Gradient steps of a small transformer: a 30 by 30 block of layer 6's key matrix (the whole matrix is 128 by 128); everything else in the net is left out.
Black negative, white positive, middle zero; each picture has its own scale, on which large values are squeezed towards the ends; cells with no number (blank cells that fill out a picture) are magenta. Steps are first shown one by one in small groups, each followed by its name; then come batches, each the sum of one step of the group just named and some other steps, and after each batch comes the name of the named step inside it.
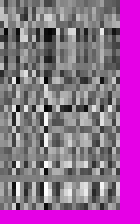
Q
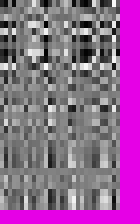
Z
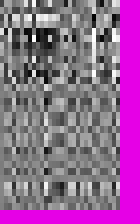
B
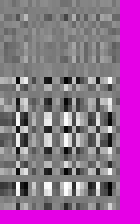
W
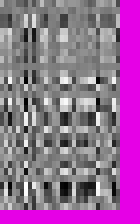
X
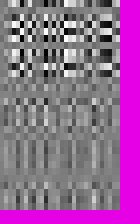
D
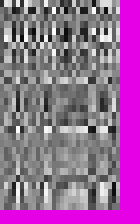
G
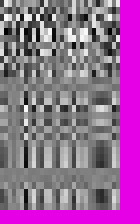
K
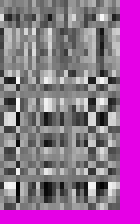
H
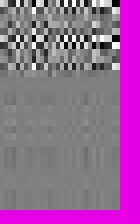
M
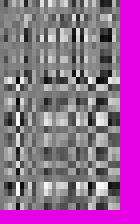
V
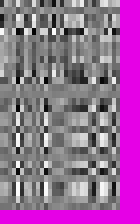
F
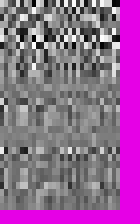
M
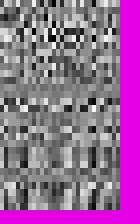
F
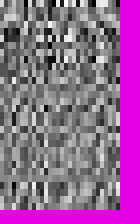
Q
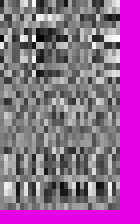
B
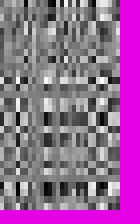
H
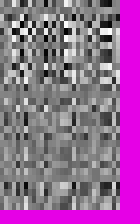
D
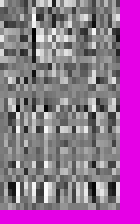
X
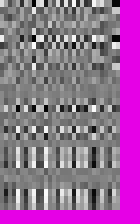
M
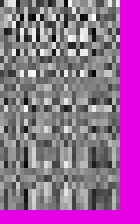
K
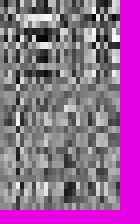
V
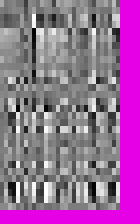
X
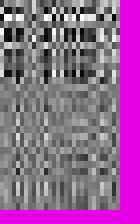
F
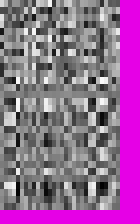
H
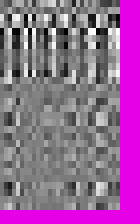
V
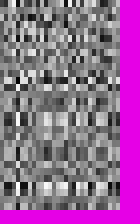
V
